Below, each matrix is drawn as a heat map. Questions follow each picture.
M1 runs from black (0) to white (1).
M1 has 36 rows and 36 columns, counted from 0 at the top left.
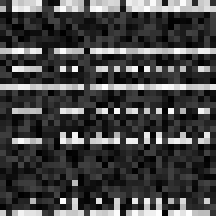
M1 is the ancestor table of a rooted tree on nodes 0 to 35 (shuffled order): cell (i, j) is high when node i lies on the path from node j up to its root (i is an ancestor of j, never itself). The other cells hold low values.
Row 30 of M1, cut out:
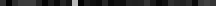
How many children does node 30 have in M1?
1
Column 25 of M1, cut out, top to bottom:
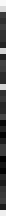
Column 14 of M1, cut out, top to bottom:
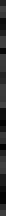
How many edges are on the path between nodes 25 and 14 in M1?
5
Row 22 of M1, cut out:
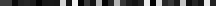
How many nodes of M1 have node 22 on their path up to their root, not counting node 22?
8
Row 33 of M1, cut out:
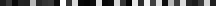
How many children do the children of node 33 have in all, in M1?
3
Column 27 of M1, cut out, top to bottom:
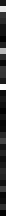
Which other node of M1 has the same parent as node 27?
35
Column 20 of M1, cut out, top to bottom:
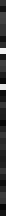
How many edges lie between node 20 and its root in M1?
2
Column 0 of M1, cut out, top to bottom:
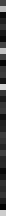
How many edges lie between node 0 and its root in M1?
4
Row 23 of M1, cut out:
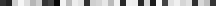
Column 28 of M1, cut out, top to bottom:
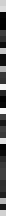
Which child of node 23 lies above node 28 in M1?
18
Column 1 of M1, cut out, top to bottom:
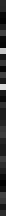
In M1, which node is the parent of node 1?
8
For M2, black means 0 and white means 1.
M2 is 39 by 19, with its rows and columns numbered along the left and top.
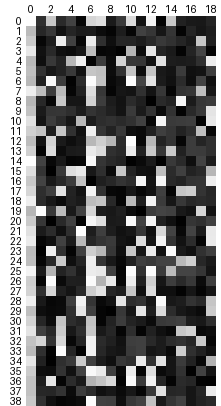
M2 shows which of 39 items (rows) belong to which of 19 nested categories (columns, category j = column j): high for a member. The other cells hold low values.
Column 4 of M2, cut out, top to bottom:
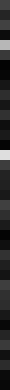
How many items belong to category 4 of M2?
2
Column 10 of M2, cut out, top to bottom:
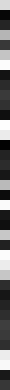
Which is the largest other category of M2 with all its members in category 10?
7
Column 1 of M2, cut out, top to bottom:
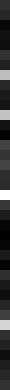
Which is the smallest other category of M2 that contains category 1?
17
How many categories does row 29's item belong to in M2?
5
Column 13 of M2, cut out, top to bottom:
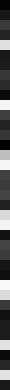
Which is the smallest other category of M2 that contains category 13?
18
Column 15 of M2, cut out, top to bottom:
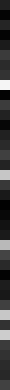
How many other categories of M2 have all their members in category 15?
1
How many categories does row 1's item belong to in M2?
1
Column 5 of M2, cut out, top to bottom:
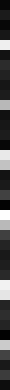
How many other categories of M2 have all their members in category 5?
3
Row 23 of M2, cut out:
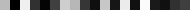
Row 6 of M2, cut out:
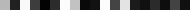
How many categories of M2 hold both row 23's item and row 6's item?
6
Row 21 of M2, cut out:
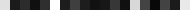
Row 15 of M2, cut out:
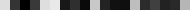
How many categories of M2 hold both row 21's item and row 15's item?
4
